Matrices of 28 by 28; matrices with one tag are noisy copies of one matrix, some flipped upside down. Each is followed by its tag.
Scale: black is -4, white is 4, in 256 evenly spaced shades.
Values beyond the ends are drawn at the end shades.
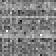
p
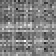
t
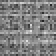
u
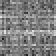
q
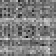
p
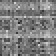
p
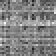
q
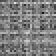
u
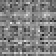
u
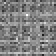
u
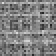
u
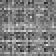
t
